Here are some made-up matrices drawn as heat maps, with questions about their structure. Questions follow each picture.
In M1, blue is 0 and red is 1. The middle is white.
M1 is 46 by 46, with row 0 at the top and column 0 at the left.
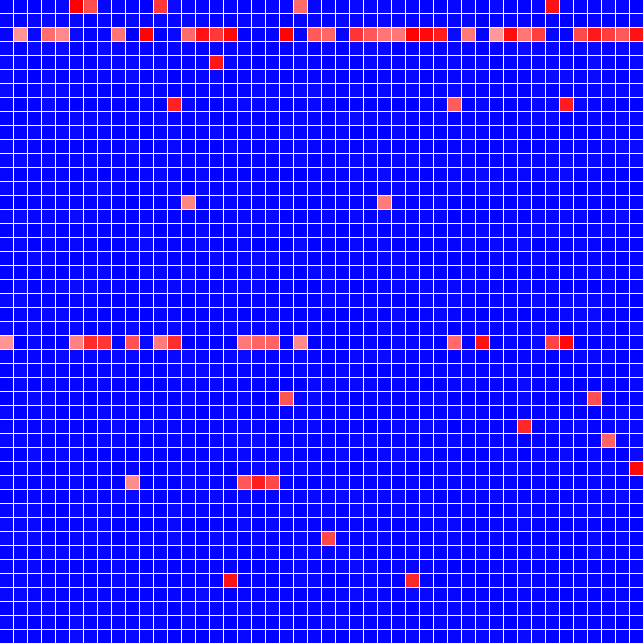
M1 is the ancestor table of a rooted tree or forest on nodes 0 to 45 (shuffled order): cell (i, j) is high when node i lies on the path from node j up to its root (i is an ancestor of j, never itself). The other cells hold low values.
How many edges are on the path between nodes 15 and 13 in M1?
4
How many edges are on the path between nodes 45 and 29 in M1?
4
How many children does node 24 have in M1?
3
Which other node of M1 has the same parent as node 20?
42
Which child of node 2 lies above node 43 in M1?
31
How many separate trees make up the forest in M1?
2
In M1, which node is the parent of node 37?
30
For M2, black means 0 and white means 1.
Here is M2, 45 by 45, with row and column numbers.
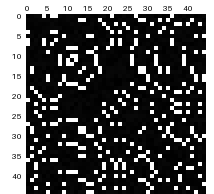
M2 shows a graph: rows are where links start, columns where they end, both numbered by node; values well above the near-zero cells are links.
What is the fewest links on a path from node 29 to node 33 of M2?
2
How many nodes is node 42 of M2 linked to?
6
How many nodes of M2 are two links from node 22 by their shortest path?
1
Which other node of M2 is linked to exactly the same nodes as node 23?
node 0
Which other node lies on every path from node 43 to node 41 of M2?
node 38
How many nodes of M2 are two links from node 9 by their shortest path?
2
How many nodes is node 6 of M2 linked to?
7
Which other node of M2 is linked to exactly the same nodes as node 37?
node 40
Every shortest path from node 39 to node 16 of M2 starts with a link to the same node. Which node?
node 8
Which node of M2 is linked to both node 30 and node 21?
node 36
